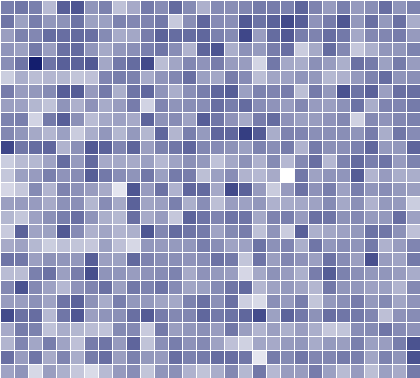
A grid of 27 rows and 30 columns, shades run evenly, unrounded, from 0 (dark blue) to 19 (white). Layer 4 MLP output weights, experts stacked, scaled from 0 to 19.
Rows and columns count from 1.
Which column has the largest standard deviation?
18
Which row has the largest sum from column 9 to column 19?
12
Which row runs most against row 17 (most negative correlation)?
11
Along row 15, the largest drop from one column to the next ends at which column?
10
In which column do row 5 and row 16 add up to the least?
3
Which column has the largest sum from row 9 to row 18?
9
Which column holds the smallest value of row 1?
6
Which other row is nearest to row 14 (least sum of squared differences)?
16
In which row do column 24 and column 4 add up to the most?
24
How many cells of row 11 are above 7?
21
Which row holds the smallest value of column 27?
19
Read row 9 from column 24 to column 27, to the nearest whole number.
10 9 15 9
